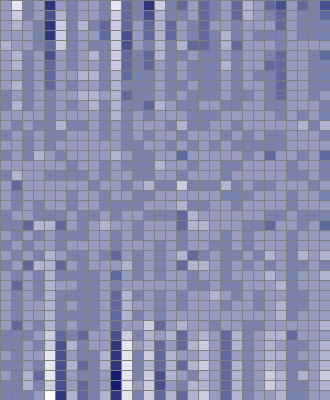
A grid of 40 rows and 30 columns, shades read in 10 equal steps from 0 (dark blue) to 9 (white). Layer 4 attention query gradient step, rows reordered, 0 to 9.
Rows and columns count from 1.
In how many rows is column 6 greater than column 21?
10
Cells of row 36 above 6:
3
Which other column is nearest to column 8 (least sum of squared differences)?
27
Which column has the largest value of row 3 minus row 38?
11
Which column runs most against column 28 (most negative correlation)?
18
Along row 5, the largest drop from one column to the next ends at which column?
12
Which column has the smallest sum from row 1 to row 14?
5
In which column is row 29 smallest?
2
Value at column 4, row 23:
6
